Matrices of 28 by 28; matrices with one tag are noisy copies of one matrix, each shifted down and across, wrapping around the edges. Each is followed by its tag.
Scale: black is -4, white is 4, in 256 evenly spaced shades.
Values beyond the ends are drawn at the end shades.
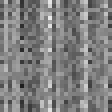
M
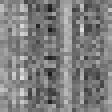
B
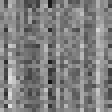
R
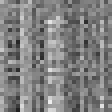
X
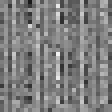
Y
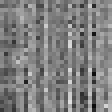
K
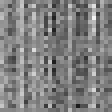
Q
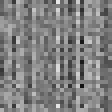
K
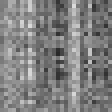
B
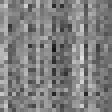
M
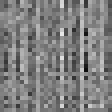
K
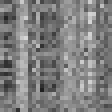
B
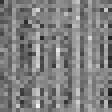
Q
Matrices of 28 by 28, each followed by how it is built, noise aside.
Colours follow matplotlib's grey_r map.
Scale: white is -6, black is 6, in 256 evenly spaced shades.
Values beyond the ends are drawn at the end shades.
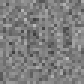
blocks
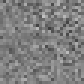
upper triangular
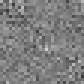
block diagonal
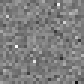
sparse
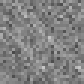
Toeplitz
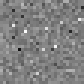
sparse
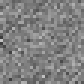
Hankel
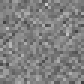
Hankel
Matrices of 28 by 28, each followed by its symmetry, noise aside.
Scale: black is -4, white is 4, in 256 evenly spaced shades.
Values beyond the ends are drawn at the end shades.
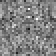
mirrored left to right.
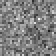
symmetric.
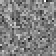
symmetric.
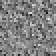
symmetric across the other diagonal.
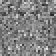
mirrored left to right.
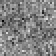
same after a half turn.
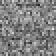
mirrored left to right.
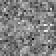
mirrored top to bottom.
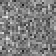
mirrored top to bottom.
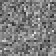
symmetric.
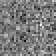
mirrored top to bottom.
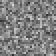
same after a half turn.
